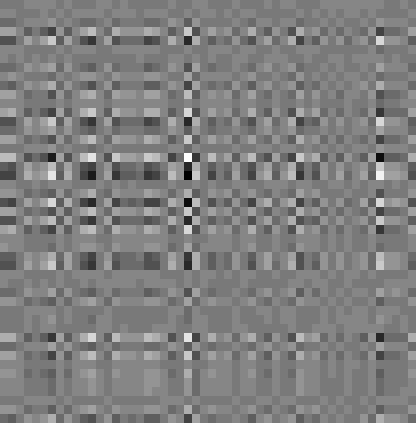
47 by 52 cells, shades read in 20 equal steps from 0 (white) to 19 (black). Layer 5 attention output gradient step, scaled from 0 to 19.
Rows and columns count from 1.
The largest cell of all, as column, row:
24, 20
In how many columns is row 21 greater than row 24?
25
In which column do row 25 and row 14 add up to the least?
48
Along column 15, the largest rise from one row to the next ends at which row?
19
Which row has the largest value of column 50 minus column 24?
18
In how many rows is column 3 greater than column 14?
22
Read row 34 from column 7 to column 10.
12 9 11 9
